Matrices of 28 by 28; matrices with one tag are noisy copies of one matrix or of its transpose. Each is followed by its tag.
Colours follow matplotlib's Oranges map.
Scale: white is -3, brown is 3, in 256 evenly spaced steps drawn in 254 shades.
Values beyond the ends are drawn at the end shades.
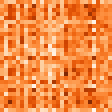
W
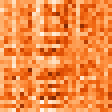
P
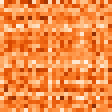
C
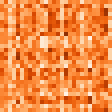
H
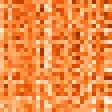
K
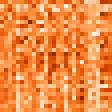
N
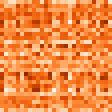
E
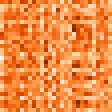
E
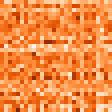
K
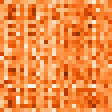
W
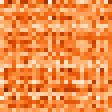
C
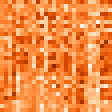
N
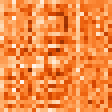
P
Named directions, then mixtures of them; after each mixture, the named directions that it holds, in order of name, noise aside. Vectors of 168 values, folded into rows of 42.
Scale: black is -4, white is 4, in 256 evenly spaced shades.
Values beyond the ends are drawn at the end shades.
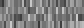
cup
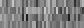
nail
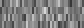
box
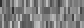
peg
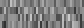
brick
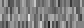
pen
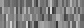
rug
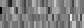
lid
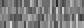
cup, rug.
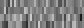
brick, peg, pen.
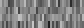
cup, pen.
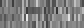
nail.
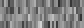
peg, pen.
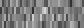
box.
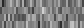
box, cup.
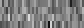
box, pen.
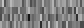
brick, cup, pen.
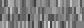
pen.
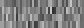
rug.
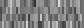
box, pen.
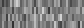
box, peg.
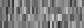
box, peg, pen.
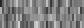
peg, rug.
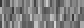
peg.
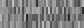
box, nail.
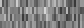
box, nail.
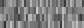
brick, cup.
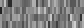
lid, nail, pen.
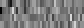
lid.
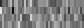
lid, peg.
